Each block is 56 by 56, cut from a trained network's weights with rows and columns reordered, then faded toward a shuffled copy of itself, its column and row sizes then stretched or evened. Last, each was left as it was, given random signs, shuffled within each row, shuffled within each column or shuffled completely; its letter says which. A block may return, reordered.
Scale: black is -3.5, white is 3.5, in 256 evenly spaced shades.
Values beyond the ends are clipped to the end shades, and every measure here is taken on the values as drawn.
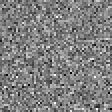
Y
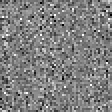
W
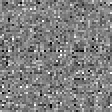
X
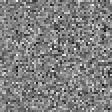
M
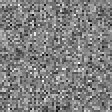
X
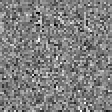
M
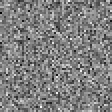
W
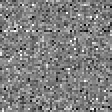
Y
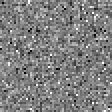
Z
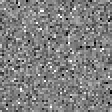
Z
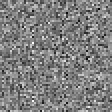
W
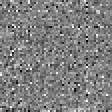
M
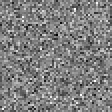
Z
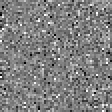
W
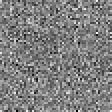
X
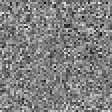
M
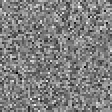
Z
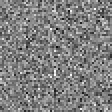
W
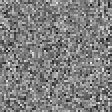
W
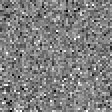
Z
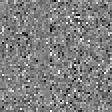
W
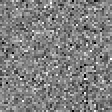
W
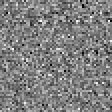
Y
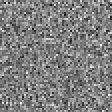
Y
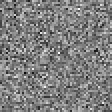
M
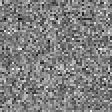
Y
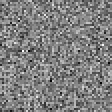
Z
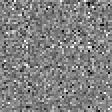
M
